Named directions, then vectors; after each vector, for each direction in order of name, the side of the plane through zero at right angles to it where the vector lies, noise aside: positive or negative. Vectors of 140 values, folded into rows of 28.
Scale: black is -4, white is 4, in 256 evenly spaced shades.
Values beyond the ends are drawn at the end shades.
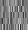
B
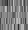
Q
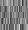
positive, negative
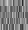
positive, negative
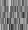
positive, negative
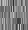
negative, negative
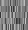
negative, negative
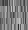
positive, positive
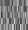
negative, positive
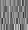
positive, negative
